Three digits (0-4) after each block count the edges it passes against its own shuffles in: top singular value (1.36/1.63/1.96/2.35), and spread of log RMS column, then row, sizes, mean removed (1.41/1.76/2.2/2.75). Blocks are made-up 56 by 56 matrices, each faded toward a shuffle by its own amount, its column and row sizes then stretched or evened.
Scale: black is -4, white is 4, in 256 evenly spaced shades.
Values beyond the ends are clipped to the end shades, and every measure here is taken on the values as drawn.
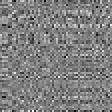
4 1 4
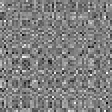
4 2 2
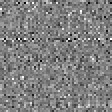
3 0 3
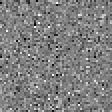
0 2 0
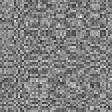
4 1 1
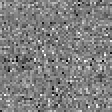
2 0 2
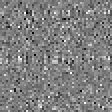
3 0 2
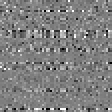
4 0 4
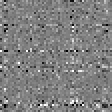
3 3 3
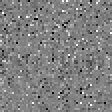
0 1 0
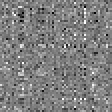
3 3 3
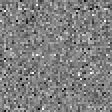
1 0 1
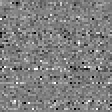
0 0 4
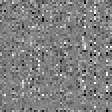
2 4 2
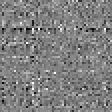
3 2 3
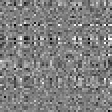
4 3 3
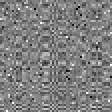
4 0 0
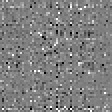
3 2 2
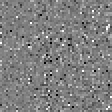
0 2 0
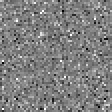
0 1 0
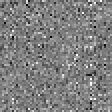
2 3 1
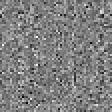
2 2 0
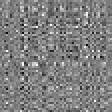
4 3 3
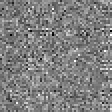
2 1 2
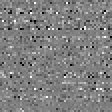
1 0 4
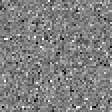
0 0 1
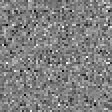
1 1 2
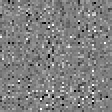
2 3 1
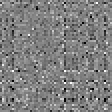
4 2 2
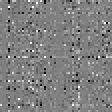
2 4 3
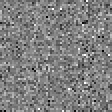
0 2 0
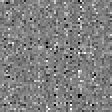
0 3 1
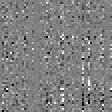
2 4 2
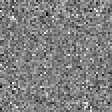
0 1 2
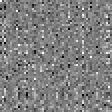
3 3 0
